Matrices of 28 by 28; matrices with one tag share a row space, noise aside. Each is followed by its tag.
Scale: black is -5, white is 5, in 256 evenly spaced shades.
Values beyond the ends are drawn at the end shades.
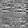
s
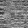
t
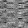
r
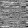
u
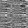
s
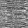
s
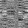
r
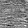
s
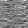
s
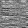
u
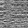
t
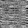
u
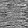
s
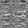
s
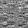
r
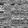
t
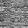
t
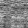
t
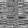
r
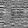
t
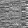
u
